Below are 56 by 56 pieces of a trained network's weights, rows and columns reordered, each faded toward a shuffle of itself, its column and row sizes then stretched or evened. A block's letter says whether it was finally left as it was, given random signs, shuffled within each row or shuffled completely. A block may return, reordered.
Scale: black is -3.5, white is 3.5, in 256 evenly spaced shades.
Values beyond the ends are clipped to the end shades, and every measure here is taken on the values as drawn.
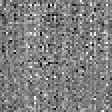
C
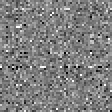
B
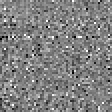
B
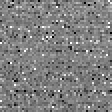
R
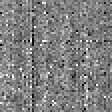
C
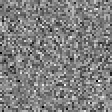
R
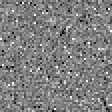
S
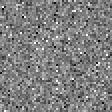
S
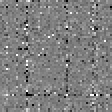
B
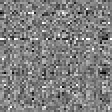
C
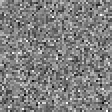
S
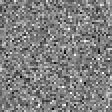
S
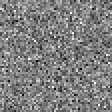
S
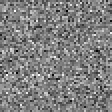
R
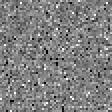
S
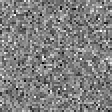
S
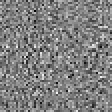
C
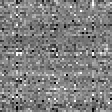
C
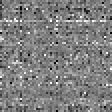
C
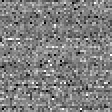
R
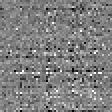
C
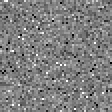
S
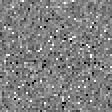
S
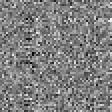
C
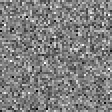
S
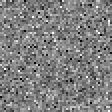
S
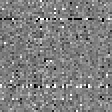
C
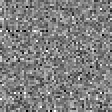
R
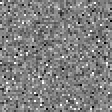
S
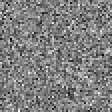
S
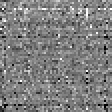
C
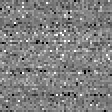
R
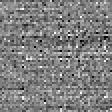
C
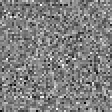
R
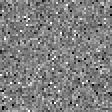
S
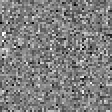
B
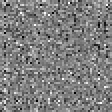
B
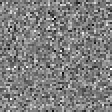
B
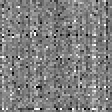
C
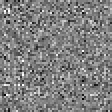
B
